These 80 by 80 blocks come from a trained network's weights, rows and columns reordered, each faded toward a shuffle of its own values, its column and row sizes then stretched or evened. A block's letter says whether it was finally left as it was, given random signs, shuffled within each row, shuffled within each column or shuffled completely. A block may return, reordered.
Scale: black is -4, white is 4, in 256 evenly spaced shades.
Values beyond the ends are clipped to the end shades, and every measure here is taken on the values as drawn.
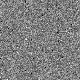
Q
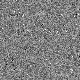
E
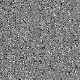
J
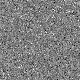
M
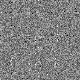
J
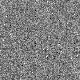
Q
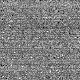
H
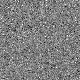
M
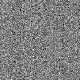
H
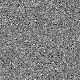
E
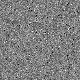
M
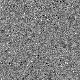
E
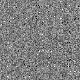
H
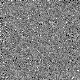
J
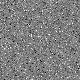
M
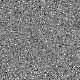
E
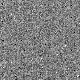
Q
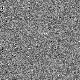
J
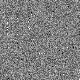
J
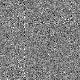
H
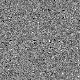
J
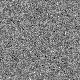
M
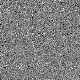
J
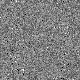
J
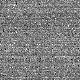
H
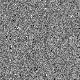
J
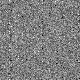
Q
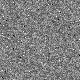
M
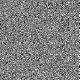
H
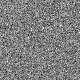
M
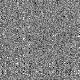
H
